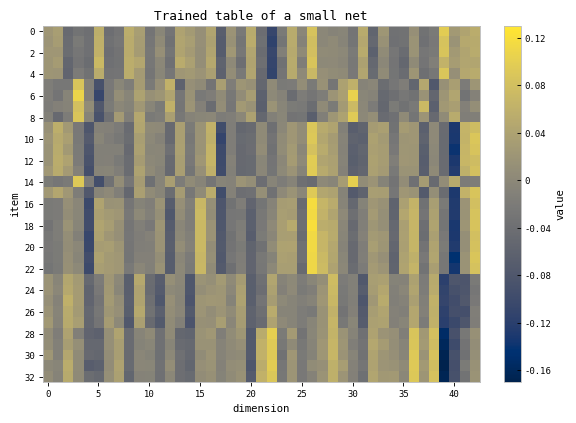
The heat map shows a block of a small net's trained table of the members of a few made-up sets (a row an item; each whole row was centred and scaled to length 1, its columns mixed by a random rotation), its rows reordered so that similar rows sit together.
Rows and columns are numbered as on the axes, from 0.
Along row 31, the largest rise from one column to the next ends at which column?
21
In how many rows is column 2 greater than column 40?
23
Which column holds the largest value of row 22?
26
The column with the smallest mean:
40
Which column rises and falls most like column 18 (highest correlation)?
0
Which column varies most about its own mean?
39
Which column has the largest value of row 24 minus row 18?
17
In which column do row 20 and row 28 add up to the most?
36
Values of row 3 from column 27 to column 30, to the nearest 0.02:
0 0 0 -0.02
